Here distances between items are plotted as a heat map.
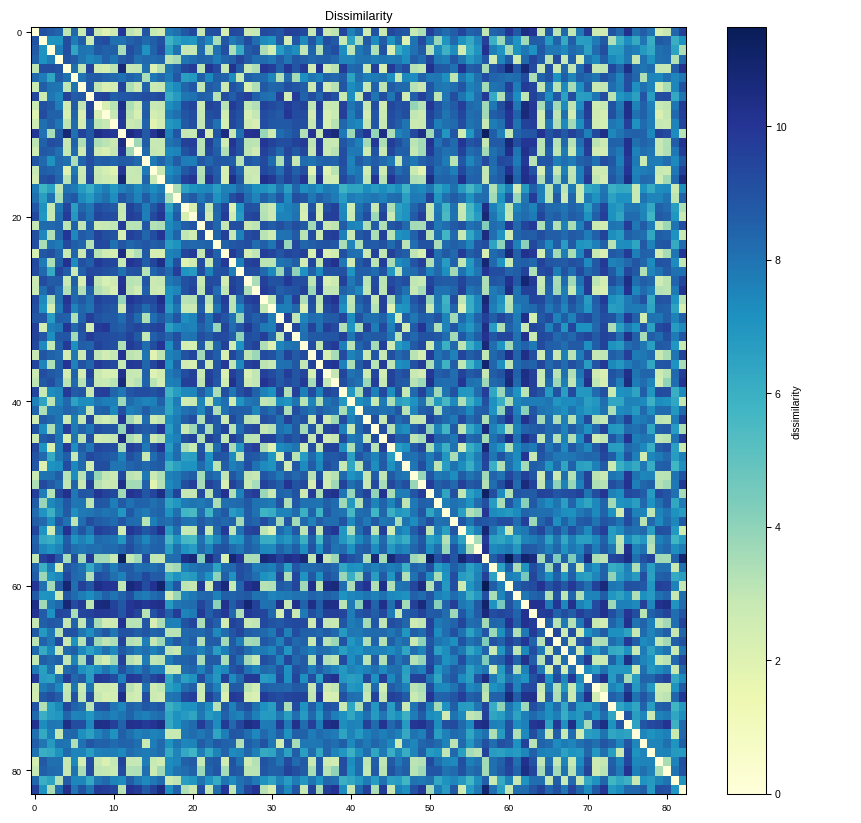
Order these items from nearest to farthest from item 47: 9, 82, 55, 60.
55, 82, 60, 9
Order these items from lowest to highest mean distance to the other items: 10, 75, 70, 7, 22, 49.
10, 49, 22, 7, 70, 75
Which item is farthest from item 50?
57
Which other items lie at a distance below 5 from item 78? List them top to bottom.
52, 55, 56, 74
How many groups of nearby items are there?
7
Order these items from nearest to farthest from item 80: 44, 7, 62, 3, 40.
44, 40, 3, 7, 62
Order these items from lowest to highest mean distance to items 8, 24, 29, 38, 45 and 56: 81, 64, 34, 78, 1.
64, 78, 34, 81, 1
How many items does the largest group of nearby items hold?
29
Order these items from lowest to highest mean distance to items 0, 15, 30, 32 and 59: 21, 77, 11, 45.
21, 45, 11, 77
